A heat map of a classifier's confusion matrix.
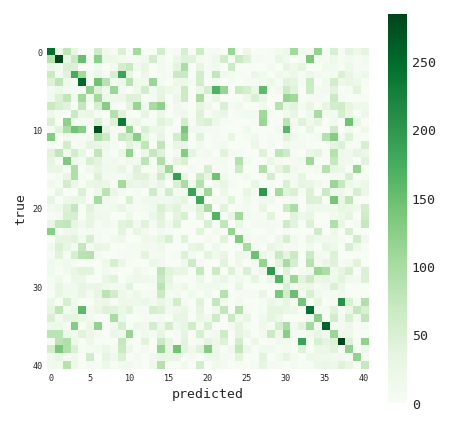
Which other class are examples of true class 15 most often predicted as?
39
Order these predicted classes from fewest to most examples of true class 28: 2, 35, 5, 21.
2, 5, 21, 35
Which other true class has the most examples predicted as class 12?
14
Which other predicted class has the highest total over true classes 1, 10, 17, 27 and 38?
6
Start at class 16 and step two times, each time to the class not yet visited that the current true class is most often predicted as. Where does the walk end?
24
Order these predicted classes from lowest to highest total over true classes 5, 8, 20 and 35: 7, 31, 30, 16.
7, 16, 31, 30
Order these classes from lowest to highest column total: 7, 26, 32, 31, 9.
26, 32, 7, 31, 9
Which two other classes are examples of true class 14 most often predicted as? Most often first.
2, 33
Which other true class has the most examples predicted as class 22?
5
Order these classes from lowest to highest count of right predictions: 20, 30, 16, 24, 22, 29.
30, 22, 20, 24, 29, 16
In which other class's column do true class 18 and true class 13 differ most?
27
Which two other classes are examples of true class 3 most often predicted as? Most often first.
9, 4
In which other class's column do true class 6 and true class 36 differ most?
31
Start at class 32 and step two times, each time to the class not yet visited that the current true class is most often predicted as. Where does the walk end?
40
